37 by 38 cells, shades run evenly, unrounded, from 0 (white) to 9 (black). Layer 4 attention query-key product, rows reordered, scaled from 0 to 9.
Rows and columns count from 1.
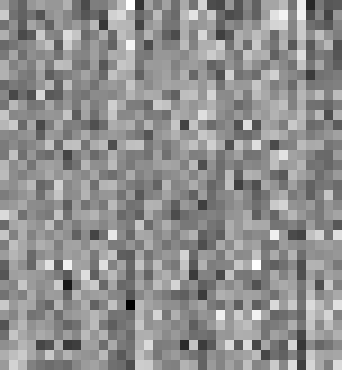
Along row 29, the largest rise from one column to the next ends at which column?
8
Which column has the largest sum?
25
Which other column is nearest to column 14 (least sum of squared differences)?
30
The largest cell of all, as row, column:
31, 15
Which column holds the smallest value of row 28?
10
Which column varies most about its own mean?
34
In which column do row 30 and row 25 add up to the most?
23
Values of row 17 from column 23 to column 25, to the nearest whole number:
6 4 5
